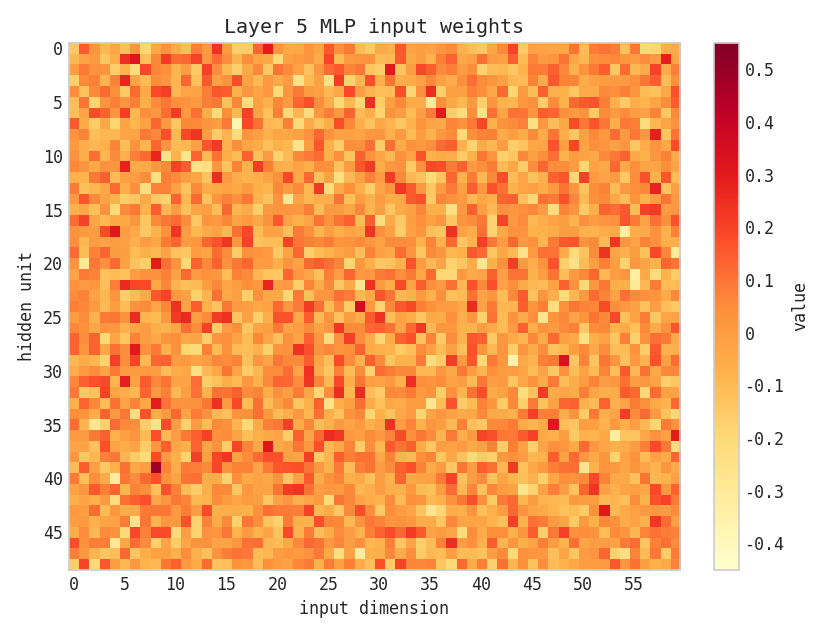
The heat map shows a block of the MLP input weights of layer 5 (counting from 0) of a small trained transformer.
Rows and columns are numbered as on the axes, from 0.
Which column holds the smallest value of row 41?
44
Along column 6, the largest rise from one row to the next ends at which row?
45
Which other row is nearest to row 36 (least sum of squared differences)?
26
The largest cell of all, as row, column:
39, 8
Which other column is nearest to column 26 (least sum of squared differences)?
34
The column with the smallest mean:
38
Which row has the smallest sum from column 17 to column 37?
47
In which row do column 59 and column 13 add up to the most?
36
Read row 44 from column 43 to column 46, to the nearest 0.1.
0.2 -0.1 0.1 0.1
